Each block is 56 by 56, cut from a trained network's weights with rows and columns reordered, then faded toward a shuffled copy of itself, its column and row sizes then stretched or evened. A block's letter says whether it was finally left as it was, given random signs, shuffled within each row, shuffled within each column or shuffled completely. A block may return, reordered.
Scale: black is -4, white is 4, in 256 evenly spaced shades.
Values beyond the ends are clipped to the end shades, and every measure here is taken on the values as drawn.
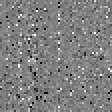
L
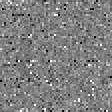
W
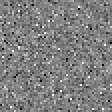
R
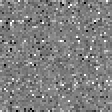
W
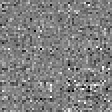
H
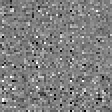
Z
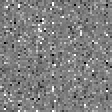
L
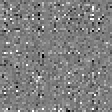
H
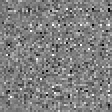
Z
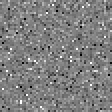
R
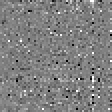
Z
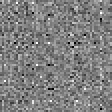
H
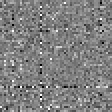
Z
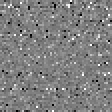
W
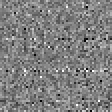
Z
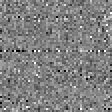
Z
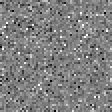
R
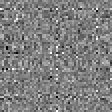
H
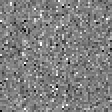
L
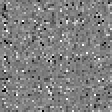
Z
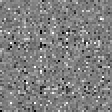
Z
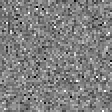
R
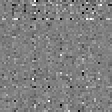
H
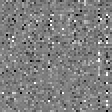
Z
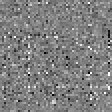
Z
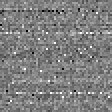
W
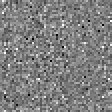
L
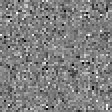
Z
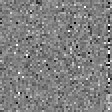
L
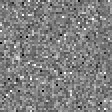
R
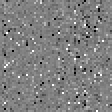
L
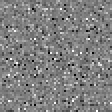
W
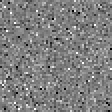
R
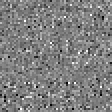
W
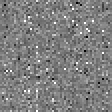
L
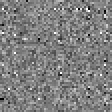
Z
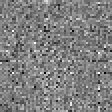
Z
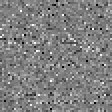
W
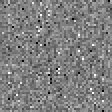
L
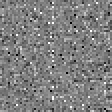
L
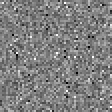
L
